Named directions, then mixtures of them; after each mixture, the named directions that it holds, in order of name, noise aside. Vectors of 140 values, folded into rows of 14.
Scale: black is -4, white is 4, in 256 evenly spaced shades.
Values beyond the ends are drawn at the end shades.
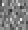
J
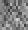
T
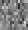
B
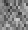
T.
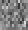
B.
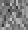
J, T.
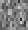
B, J.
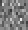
J.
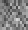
T.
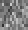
J, T.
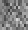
T.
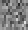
B, T.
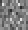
J.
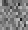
J, T.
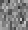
B, J.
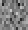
B, J.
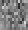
B.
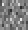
J.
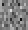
J.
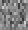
B.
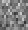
B, T.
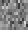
B.
